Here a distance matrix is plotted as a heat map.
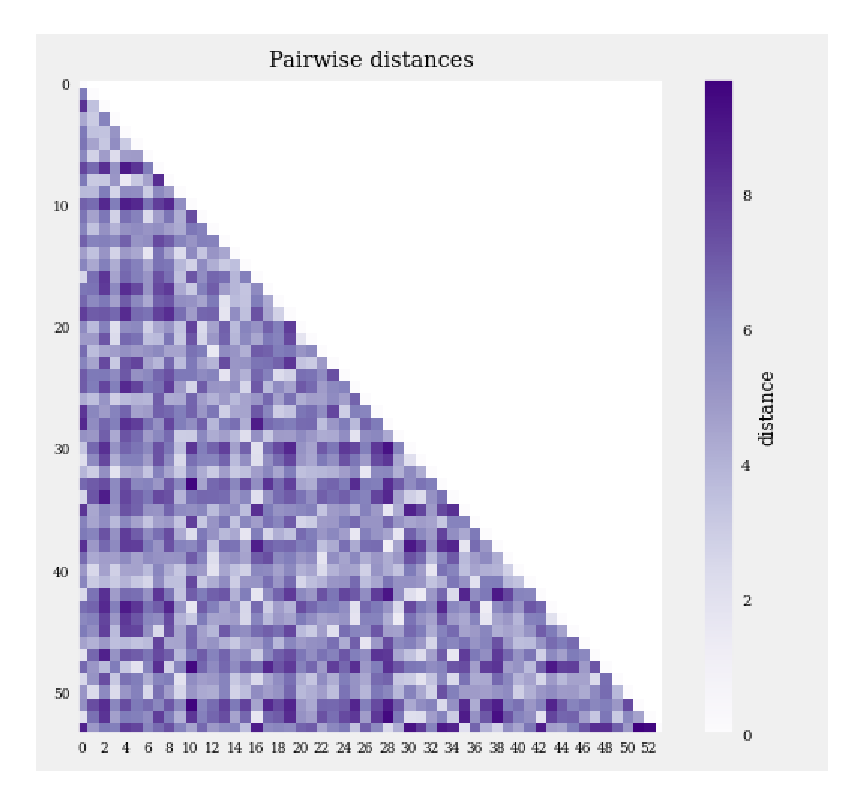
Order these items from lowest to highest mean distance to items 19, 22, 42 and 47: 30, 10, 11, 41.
30, 41, 10, 11
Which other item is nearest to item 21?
20
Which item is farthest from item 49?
2
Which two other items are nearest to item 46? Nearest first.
26, 32
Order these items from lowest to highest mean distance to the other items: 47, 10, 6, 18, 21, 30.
6, 21, 18, 47, 30, 10
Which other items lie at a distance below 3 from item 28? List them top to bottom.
35, 38, 53
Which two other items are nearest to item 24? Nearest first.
13, 18
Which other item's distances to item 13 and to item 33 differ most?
19
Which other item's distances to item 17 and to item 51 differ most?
10
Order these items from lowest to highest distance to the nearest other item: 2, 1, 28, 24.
28, 24, 1, 2
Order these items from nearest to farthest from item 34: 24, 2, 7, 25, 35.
25, 24, 7, 35, 2
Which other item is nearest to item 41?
36
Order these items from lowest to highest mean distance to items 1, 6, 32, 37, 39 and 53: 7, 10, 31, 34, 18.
18, 10, 31, 7, 34
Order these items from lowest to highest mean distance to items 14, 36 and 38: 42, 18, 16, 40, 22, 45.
40, 22, 45, 18, 16, 42
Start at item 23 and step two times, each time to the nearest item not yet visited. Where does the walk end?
7
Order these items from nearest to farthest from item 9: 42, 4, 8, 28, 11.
42, 11, 8, 4, 28
